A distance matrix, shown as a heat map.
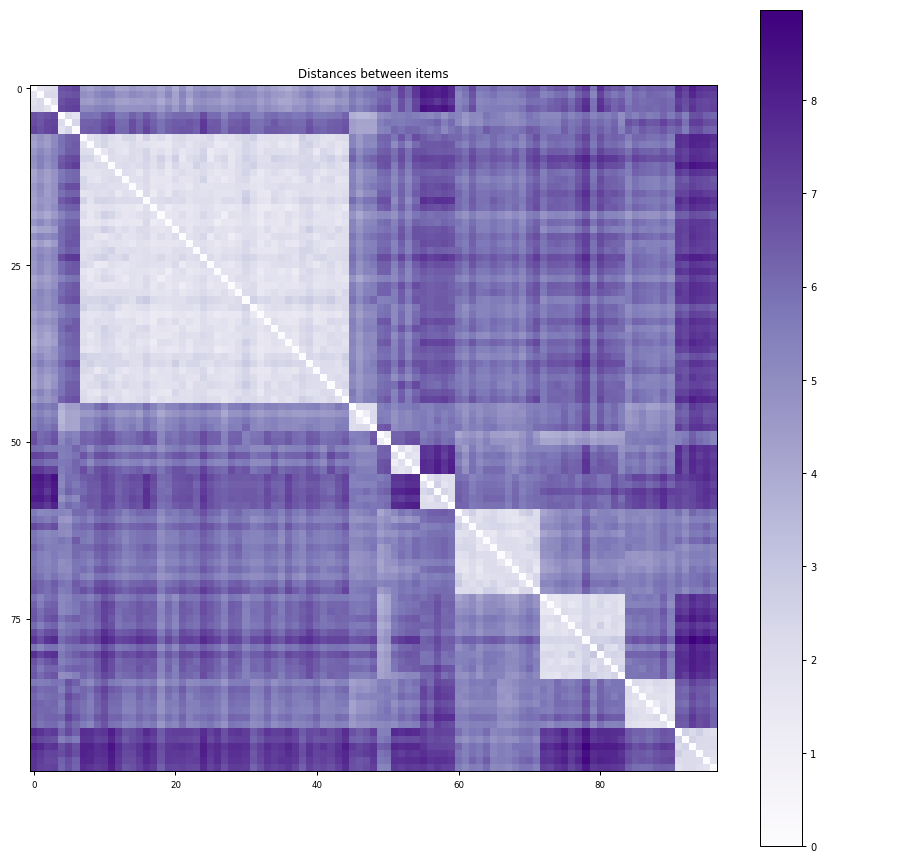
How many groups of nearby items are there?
11
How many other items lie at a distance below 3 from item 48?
3
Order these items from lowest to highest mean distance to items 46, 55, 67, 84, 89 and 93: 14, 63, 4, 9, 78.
63, 4, 14, 9, 78
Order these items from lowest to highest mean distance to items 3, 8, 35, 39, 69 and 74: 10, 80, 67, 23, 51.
23, 10, 67, 51, 80
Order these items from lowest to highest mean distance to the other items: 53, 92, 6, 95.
53, 6, 92, 95
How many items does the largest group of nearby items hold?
38
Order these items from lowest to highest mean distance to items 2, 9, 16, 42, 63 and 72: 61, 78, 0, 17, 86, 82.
17, 0, 61, 82, 86, 78
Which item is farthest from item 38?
78
